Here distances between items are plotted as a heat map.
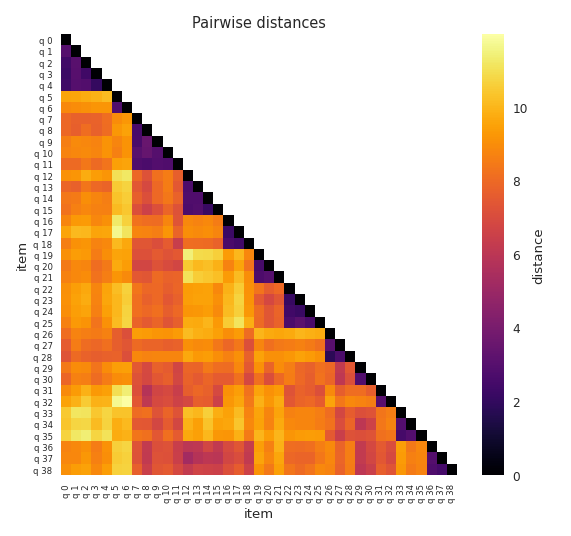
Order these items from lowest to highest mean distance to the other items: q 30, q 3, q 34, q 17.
q 30, q 3, q 34, q 17
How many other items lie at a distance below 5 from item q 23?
3
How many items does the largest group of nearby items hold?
5
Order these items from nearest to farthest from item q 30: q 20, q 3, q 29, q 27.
q 29, q 27, q 20, q 3
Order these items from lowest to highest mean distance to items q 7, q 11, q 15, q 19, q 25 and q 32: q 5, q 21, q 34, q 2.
q 21, q 34, q 2, q 5
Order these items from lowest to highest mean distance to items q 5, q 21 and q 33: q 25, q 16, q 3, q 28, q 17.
q 28, q 25, q 3, q 16, q 17
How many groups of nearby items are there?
12
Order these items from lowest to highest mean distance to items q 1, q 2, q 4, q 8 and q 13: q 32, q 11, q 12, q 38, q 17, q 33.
q 11, q 12, q 38, q 32, q 17, q 33
